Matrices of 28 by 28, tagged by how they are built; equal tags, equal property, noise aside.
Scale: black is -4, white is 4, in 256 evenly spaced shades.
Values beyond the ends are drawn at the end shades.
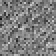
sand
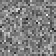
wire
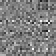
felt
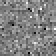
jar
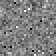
jar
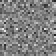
felt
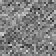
sand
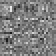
felt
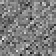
sand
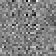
felt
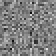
felt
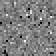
jar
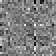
felt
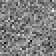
sand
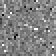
jar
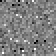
jar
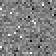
jar
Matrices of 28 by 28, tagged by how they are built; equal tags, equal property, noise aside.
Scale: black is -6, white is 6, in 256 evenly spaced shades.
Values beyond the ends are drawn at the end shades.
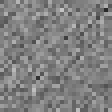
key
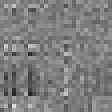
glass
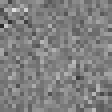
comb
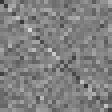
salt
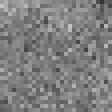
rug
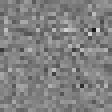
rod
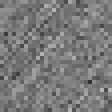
key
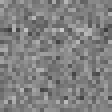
rod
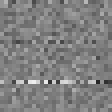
rod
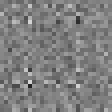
glass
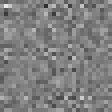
glass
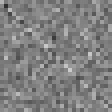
salt
